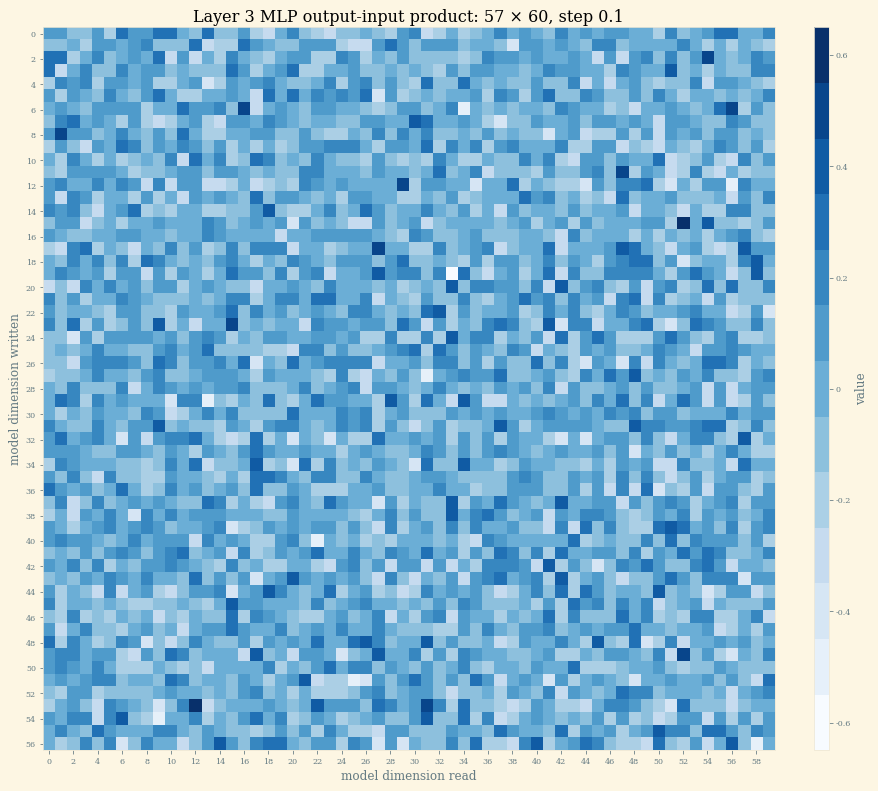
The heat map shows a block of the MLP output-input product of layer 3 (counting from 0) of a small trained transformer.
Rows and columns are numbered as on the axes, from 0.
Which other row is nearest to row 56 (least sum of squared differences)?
44
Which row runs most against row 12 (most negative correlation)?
56
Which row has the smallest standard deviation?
16
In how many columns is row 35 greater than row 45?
21
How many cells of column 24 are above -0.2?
45
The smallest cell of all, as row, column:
19, 33
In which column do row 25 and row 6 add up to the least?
34
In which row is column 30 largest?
7
